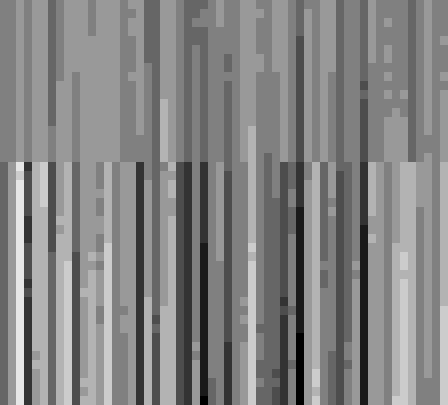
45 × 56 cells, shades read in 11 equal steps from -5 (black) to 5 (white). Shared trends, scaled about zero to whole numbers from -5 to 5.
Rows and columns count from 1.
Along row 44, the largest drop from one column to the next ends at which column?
4
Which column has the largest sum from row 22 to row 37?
3
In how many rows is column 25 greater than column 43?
41
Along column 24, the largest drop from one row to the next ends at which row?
19
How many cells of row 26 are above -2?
45
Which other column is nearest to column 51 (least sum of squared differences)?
56
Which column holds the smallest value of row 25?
38
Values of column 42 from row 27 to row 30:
0 0 0 0
